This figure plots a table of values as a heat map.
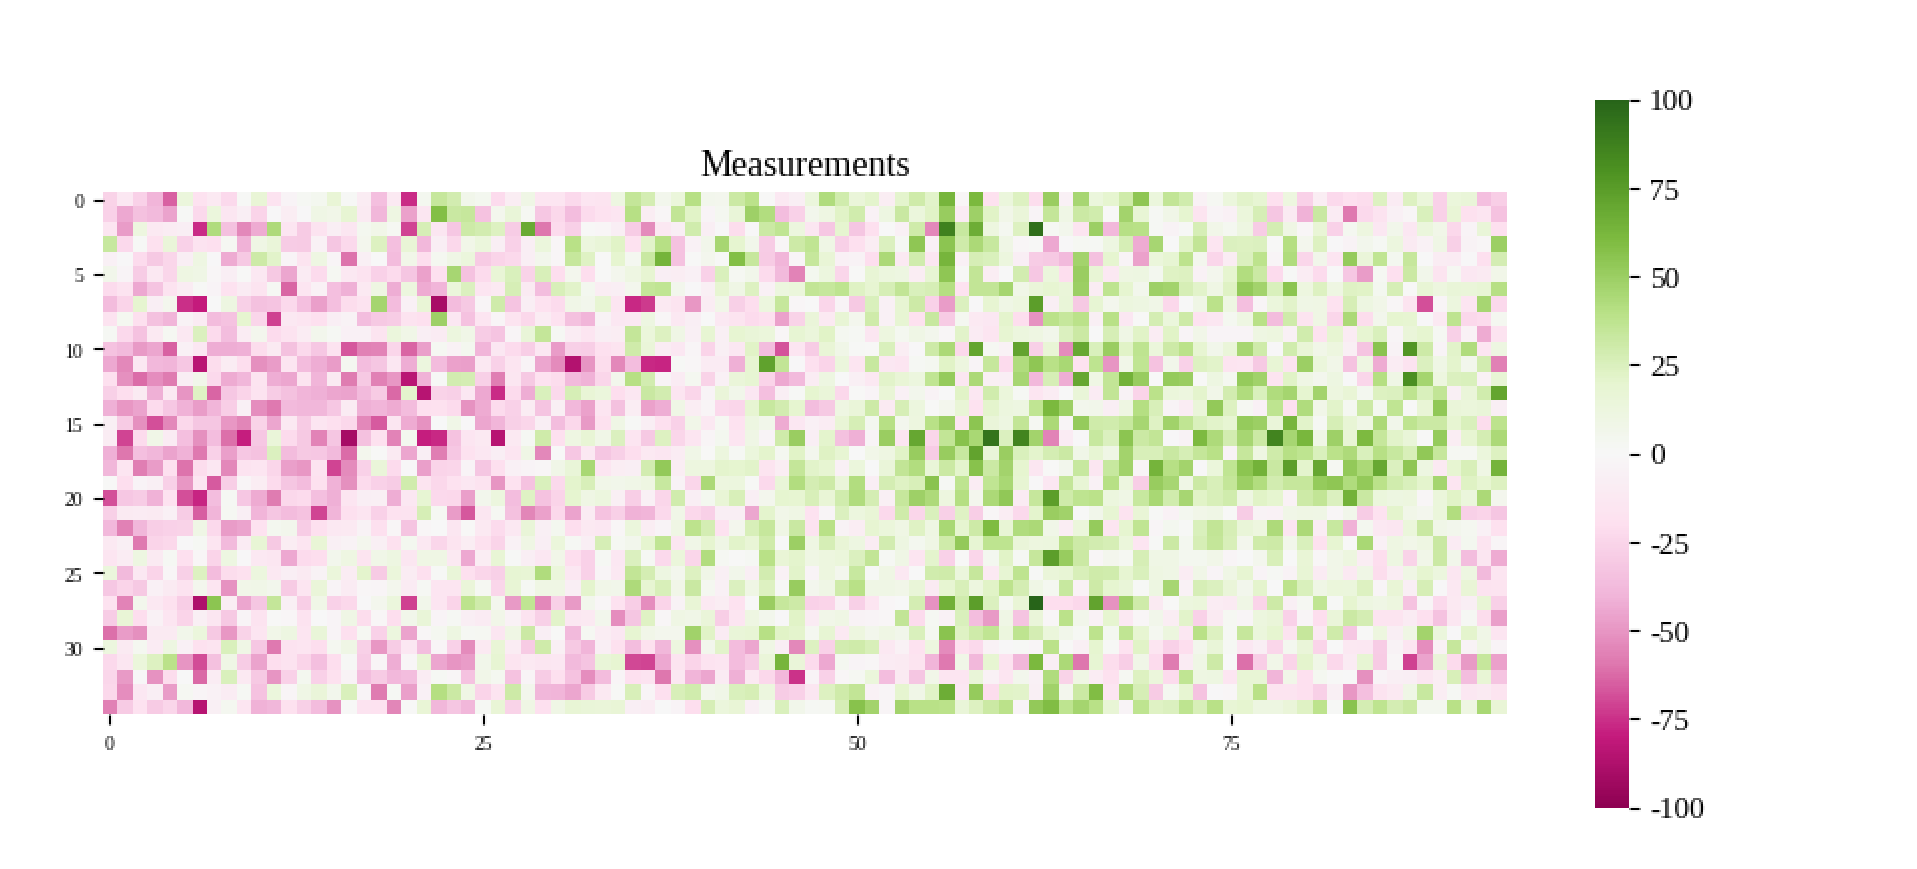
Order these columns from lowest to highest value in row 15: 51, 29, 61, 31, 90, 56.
31, 29, 51, 90, 61, 56
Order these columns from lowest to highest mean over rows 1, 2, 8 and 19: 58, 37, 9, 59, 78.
9, 78, 37, 59, 58
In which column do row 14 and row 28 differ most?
89
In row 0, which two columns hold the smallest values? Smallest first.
20, 4
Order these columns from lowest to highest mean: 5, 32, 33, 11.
5, 11, 32, 33
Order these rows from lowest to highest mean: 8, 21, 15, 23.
21, 8, 15, 23
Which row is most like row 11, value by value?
14
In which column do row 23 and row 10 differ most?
64
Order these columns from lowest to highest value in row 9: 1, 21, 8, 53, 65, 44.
8, 1, 21, 53, 44, 65
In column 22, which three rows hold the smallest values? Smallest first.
7, 16, 17
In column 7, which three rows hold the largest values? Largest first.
27, 2, 1
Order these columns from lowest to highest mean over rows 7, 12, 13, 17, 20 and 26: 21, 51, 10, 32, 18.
10, 21, 18, 32, 51
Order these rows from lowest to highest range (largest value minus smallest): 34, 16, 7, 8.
8, 34, 7, 16
